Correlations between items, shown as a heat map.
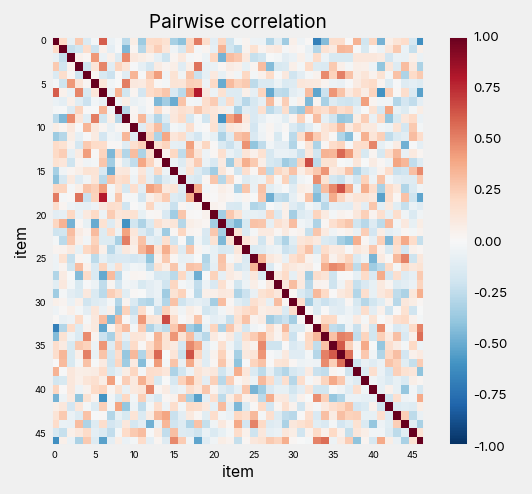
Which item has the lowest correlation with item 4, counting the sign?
44
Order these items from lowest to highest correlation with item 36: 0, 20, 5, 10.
5, 20, 0, 10
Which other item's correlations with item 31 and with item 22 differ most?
14
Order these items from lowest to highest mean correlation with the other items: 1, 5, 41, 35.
41, 1, 5, 35
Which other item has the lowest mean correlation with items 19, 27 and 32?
30
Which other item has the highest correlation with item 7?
39
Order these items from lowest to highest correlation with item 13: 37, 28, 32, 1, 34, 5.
28, 5, 32, 1, 34, 37
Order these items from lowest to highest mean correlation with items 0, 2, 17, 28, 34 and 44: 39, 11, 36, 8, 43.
11, 8, 39, 43, 36
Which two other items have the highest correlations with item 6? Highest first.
18, 0
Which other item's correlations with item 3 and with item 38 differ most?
26
